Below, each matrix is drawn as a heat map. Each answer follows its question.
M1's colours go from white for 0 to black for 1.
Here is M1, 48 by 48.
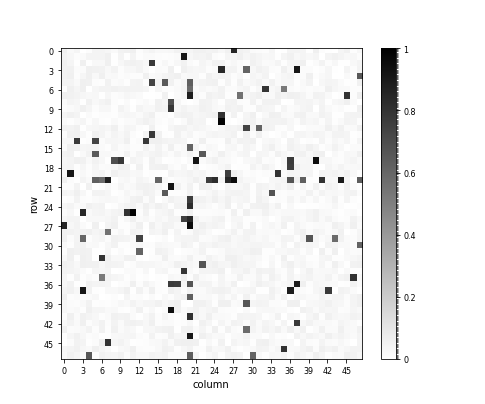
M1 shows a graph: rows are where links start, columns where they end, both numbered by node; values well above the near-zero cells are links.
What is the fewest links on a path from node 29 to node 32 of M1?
6
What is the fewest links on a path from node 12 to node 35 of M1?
7
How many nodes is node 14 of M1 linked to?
3
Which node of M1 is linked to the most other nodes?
node 20
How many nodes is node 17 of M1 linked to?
5
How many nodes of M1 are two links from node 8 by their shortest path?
4
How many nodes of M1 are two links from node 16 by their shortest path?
3
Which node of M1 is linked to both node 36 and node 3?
node 37
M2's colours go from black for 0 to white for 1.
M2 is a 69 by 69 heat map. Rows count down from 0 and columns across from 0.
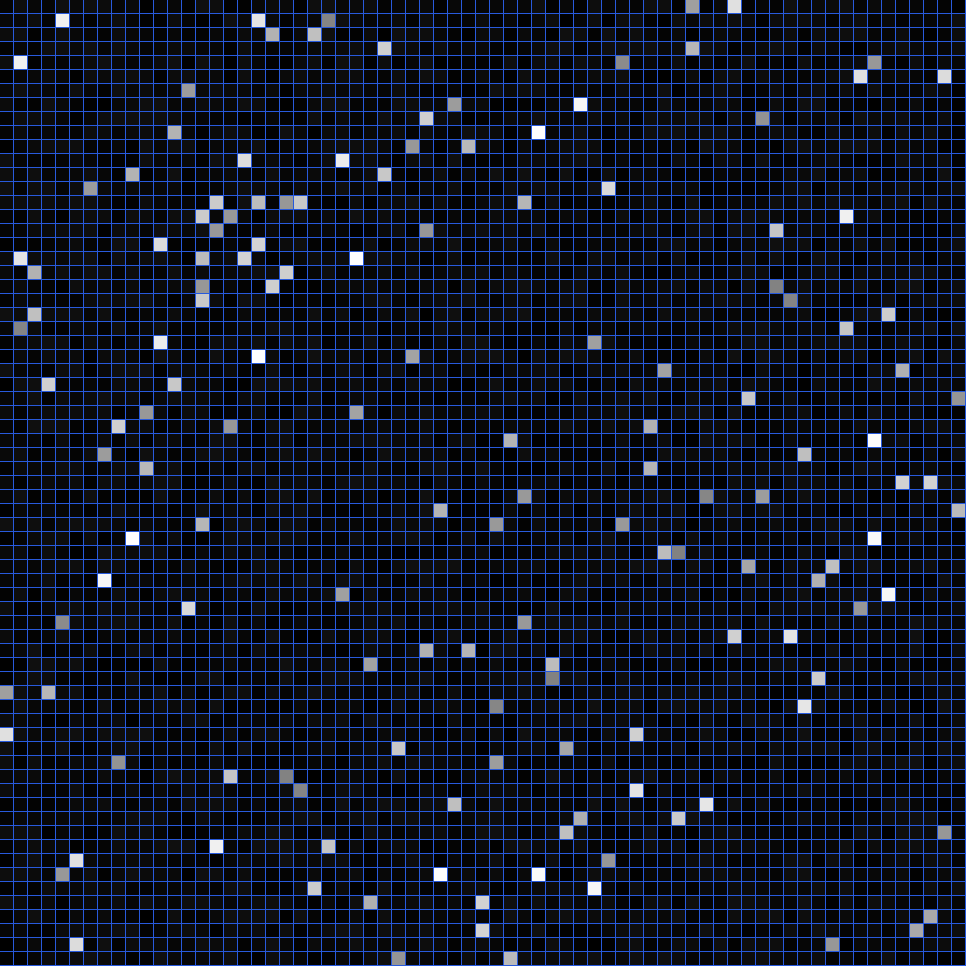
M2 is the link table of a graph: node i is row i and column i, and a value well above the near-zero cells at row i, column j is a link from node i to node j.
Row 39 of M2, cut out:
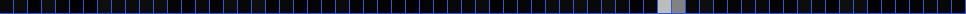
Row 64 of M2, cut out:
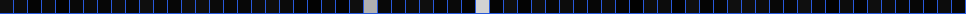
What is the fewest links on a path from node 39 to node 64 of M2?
3
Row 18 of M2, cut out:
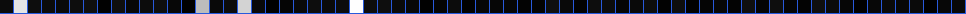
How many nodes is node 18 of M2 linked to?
4
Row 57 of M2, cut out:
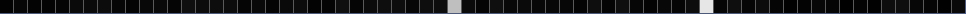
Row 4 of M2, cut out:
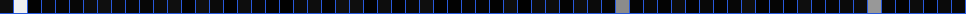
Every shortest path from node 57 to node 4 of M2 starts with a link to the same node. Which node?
node 50
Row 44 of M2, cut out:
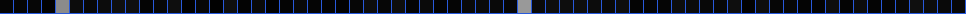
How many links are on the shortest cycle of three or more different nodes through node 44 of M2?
6
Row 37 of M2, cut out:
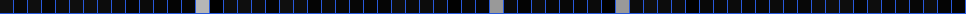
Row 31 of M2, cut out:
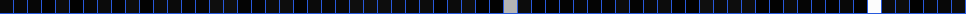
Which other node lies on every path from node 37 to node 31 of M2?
node 62
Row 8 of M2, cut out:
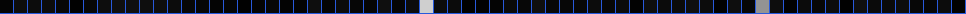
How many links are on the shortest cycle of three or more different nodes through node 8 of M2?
8
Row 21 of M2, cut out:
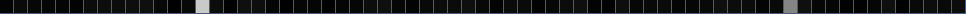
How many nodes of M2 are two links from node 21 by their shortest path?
5
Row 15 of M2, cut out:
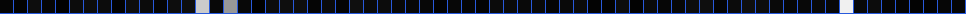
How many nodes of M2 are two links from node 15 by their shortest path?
7
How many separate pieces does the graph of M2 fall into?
2
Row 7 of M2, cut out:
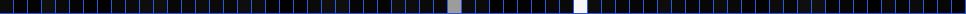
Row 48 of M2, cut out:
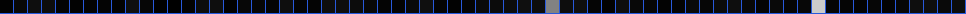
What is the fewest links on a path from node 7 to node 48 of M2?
3
